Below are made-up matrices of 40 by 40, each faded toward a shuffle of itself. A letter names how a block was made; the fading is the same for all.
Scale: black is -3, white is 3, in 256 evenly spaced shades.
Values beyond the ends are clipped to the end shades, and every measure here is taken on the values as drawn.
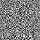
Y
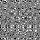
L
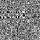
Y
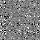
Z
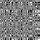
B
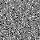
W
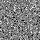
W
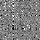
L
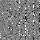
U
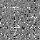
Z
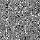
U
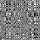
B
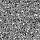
W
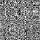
Y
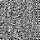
Y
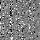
U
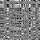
B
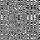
B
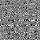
L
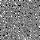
Z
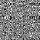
Y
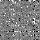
Z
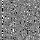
U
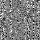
U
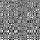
B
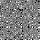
L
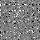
Z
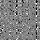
L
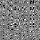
L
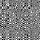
B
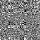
Y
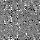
Z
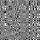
B
